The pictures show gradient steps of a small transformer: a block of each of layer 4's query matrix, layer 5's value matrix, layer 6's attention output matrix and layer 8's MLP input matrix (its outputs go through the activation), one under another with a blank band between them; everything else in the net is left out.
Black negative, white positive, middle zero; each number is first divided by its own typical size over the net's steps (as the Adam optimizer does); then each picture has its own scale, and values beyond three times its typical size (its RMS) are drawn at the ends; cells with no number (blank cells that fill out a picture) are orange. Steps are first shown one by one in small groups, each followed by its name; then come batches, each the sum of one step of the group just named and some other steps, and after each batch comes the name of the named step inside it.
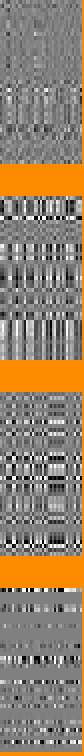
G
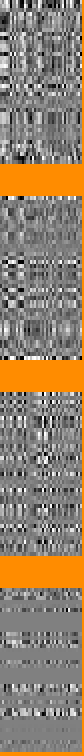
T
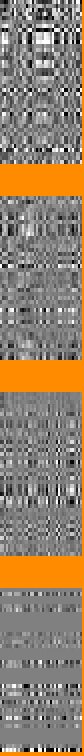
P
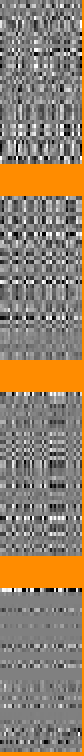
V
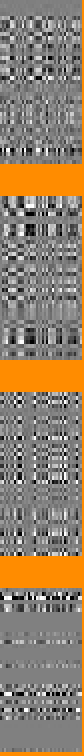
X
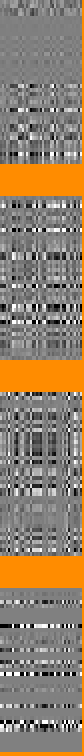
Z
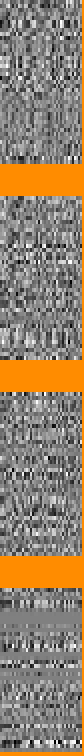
T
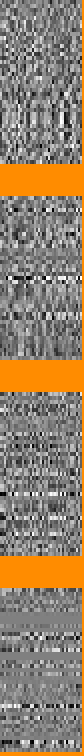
V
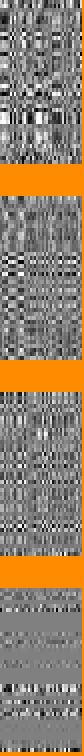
T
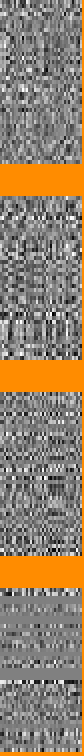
G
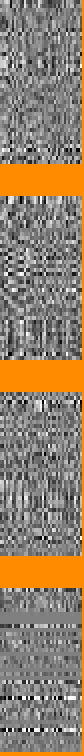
T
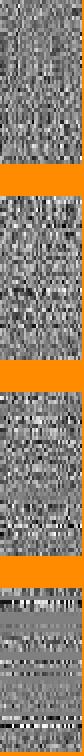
V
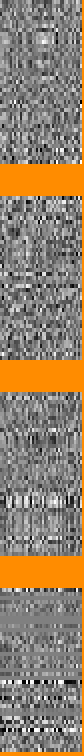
P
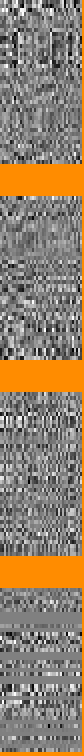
T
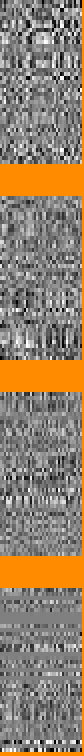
P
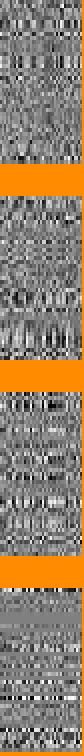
T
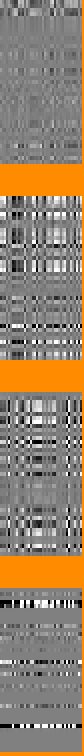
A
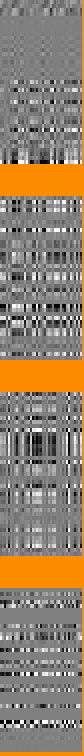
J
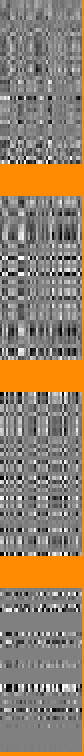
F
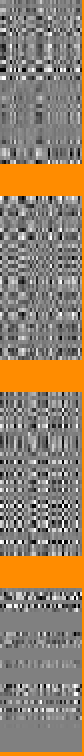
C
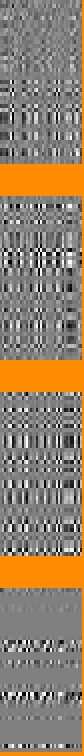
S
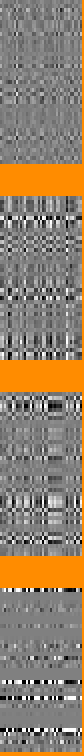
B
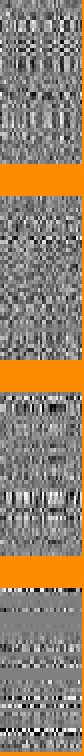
B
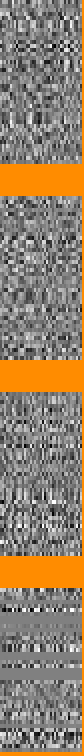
C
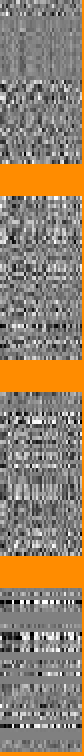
A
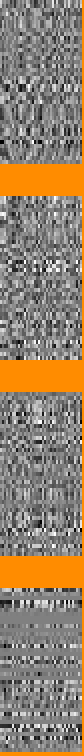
A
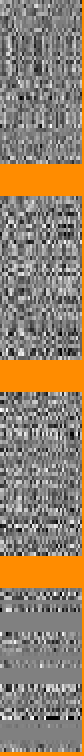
F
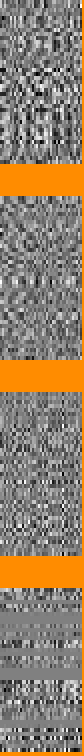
C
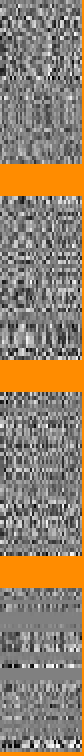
C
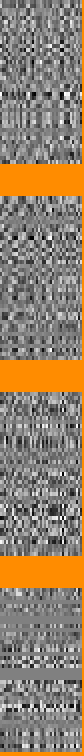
C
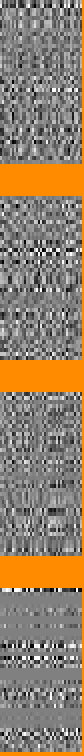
S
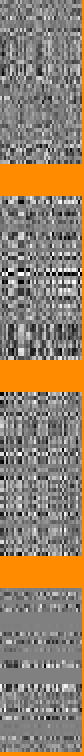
F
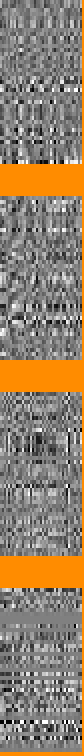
J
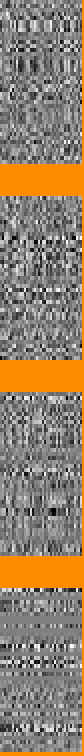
S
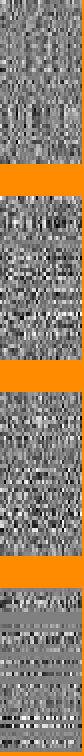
C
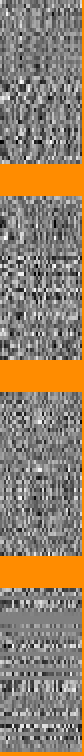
F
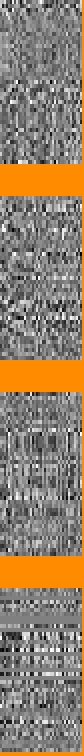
J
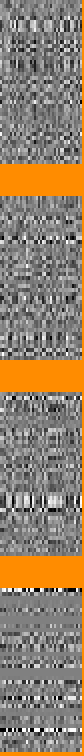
B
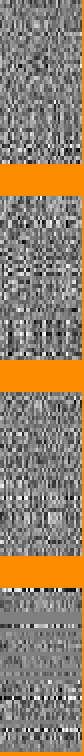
B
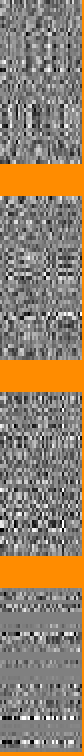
C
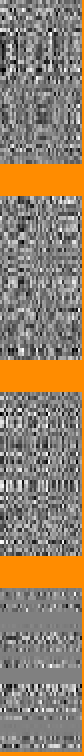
C
